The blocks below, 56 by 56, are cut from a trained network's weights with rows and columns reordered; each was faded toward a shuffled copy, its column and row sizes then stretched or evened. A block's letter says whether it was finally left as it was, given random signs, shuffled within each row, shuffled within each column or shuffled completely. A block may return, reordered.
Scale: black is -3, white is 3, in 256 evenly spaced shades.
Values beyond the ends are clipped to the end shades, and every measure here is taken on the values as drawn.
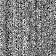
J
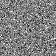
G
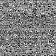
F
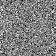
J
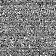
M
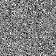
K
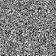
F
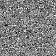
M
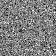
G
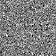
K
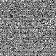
F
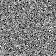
G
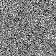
G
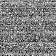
M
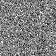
G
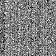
J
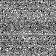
M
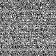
F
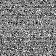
M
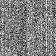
J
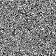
M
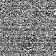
F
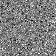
M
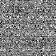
F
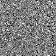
K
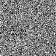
F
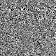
K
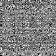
F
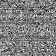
M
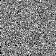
K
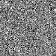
F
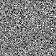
K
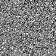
J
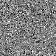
M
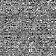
F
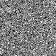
G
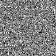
K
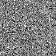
K
